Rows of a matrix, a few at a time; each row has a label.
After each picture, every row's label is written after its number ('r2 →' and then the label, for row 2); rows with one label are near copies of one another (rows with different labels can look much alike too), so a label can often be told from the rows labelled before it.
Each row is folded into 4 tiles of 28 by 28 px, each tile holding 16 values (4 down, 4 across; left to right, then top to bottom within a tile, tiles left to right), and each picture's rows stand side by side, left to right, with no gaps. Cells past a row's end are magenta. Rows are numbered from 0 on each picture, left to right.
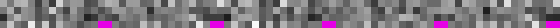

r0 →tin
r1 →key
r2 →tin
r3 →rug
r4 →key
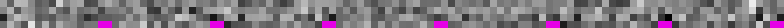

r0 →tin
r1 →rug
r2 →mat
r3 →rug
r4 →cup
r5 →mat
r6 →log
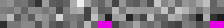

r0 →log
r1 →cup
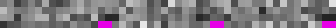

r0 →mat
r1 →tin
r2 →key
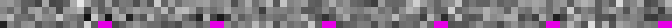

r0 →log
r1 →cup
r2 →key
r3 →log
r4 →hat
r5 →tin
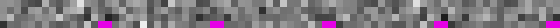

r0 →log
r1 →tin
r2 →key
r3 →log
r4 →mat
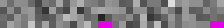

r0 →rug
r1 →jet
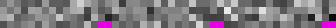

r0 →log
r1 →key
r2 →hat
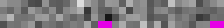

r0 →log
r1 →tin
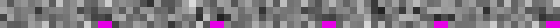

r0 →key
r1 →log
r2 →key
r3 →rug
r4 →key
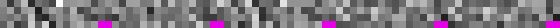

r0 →jet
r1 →key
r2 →jet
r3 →hat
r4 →hat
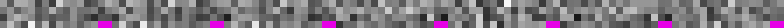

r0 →tin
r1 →tin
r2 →tin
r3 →cup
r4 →jet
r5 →cup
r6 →jet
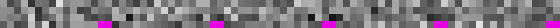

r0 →jet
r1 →cup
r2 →hat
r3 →key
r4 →tin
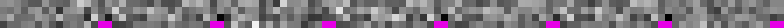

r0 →log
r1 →hat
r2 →tin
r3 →hat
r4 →hat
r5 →hat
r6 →rug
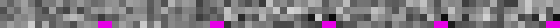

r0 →rug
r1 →tin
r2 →cup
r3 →hat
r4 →mat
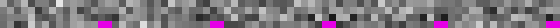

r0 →jet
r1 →tin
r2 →hat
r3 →cup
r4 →rug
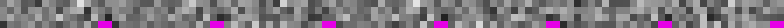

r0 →log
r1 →log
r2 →tin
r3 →log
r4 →rug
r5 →mat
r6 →jet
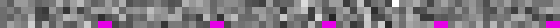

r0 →rug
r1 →hat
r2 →log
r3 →jet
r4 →rug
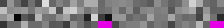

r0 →cup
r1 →log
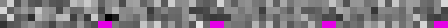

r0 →hat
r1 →key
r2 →key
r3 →key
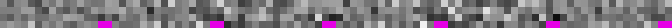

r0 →rug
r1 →key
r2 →mat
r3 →key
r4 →hat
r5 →key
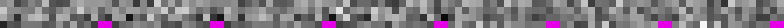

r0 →mat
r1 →cup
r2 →mat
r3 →hat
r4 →tin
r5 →jet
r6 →tin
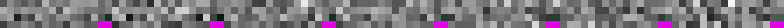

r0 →cup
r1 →cup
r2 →log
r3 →hat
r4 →key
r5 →rug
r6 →jet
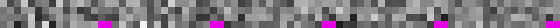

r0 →jet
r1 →tin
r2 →mat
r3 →mat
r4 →rug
